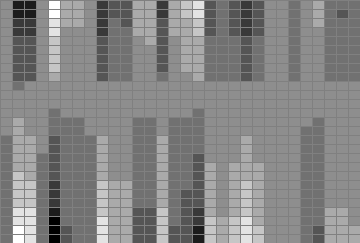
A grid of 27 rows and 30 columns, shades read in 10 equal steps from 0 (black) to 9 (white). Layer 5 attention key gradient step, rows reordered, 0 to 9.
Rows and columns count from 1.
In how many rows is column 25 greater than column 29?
1
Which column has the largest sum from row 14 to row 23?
2
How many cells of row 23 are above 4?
17
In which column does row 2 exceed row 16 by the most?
5
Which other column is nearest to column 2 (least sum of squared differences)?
3
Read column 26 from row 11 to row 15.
5 5 5 5 4
